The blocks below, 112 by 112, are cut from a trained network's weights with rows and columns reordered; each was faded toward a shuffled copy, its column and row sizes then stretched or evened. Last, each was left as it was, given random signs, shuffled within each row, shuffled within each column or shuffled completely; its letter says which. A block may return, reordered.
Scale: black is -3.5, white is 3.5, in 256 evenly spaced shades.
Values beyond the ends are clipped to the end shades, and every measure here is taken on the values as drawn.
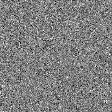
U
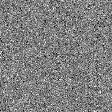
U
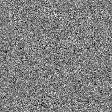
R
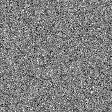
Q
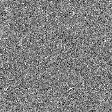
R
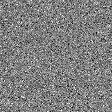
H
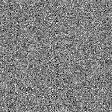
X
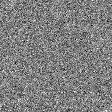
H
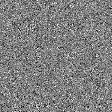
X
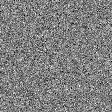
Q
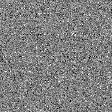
R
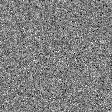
Q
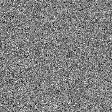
R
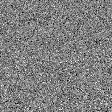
H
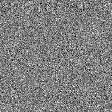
X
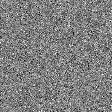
U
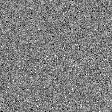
R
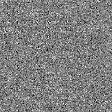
X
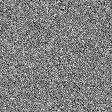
Q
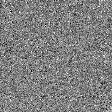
R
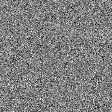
R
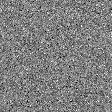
H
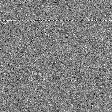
H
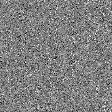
U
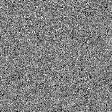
R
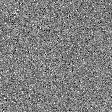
Q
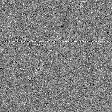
H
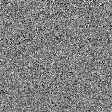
H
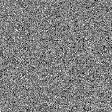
X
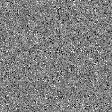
X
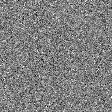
U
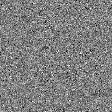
X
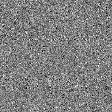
X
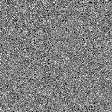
X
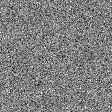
Q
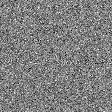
H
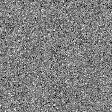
U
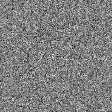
R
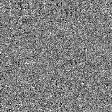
X
